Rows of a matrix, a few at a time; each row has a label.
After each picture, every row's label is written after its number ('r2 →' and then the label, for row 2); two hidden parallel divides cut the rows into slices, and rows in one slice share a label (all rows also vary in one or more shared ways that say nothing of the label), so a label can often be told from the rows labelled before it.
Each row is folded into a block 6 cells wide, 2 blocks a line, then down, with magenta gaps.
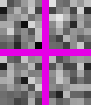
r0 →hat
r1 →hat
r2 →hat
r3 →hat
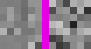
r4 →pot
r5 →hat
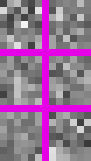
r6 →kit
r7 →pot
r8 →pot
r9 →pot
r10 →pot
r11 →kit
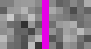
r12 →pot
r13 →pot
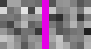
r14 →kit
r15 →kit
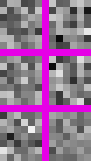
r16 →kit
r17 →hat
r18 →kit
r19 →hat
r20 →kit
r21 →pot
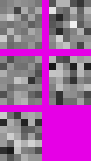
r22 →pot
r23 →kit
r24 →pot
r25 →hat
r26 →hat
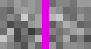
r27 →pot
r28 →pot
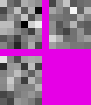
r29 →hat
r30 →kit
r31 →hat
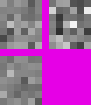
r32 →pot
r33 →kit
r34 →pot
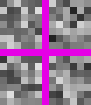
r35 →kit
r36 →hat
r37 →kit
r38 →hat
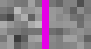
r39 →pot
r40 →pot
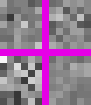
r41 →pot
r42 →pot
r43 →hat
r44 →pot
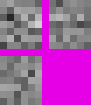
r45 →pot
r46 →pot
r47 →pot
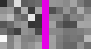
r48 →kit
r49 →pot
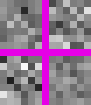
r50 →pot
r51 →kit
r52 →kit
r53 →pot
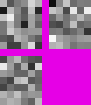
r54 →hat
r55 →kit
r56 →kit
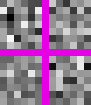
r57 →kit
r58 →hat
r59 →pot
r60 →hat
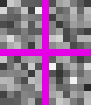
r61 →kit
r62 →kit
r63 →hat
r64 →kit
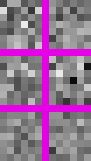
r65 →kit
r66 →pot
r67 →pot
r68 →hat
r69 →pot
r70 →pot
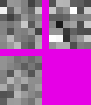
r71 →kit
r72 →kit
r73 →pot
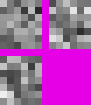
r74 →hat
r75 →kit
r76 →kit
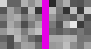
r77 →hat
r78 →kit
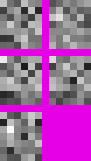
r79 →hat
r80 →pot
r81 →hat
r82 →hat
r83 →hat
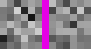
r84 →hat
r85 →hat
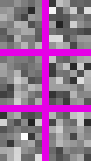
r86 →pot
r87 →kit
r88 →pot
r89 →hat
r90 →kit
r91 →hat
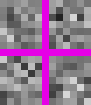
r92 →pot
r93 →pot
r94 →hat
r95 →pot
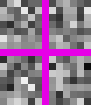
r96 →kit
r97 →kit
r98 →kit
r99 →hat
